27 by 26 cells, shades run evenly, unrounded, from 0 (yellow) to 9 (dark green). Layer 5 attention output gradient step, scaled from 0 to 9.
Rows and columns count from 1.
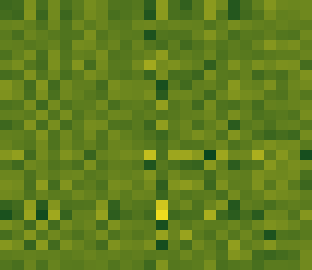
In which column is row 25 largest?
14
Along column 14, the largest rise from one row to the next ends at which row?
23
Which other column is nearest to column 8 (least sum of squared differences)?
26
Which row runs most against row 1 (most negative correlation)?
10
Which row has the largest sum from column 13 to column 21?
17
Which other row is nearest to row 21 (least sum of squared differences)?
13
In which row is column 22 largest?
22
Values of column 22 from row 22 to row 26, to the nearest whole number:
8 5 6 5 7
